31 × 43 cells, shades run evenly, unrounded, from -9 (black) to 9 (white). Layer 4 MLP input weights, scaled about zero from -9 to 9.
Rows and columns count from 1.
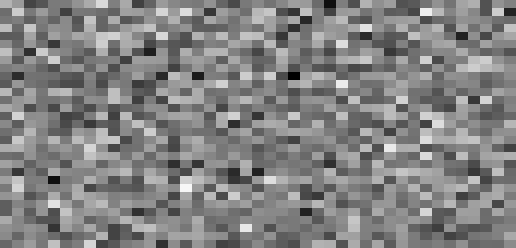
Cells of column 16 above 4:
3
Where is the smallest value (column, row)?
25, 10
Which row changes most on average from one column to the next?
2
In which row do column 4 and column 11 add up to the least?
8
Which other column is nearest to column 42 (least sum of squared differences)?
7
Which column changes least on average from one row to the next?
4
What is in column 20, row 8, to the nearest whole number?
3
